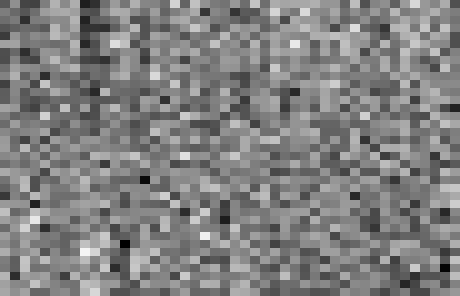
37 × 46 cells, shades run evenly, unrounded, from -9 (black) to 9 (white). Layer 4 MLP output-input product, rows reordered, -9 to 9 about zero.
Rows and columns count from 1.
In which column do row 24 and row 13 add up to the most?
45
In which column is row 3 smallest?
9
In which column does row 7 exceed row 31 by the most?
13
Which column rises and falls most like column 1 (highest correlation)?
10
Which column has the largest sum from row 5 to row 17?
41
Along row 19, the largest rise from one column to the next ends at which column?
39
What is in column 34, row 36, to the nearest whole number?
-1
